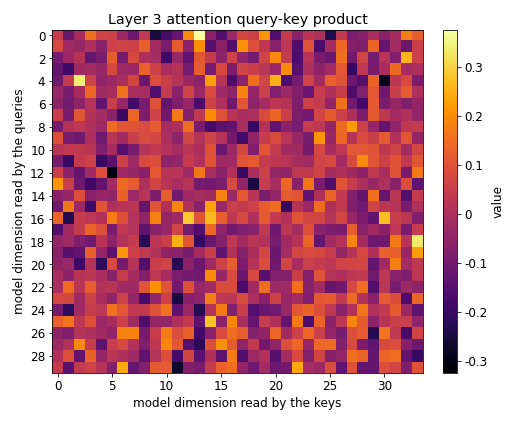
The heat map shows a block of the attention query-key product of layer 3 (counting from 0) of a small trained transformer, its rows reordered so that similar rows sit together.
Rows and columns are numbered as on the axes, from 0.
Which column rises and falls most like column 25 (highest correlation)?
15
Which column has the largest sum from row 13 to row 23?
14
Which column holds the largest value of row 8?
27
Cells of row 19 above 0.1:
5
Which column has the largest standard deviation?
13
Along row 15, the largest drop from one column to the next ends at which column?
21
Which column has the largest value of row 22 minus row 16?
1
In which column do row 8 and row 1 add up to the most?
26
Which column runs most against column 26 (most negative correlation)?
22
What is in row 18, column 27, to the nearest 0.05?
0.2
